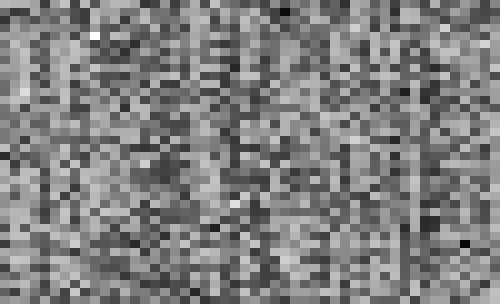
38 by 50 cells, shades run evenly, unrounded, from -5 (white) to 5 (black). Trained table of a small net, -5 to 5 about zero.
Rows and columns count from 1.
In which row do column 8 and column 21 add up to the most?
1
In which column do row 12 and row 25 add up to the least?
3
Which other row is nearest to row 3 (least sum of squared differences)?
20
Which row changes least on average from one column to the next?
34
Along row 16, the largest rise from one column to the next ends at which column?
28
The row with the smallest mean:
17
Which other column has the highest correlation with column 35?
18
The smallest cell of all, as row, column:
5, 10
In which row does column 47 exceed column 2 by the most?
31
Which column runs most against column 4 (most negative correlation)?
8
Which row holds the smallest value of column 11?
27
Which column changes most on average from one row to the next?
22
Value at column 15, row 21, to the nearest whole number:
-3
